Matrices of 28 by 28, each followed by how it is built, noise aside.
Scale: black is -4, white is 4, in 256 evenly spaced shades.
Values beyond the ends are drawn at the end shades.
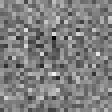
low rank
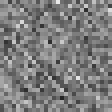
Toeplitz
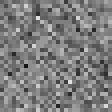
Toeplitz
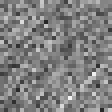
Hankel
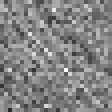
Toeplitz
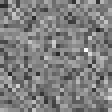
Toeplitz
